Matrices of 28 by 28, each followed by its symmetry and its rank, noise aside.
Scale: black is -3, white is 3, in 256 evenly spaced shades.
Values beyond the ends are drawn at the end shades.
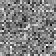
symmetric, rank eight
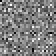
symmetric, rank seven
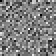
symmetric, rank six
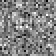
no symmetry, rank seven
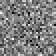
no symmetry, rank seven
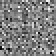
antisymmetric, rank eight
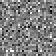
antisymmetric, rank six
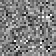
no symmetry, rank six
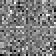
no symmetry, rank seven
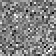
symmetric, rank eight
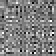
antisymmetric, rank six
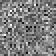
symmetric, rank eight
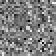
symmetric, rank seven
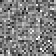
symmetric, rank seven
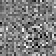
no symmetry, rank six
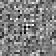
antisymmetric, rank six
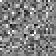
symmetric, rank eight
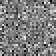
no symmetry, rank eight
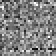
no symmetry, rank seven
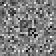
symmetric, rank seven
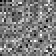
symmetric, rank six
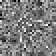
symmetric, rank seven
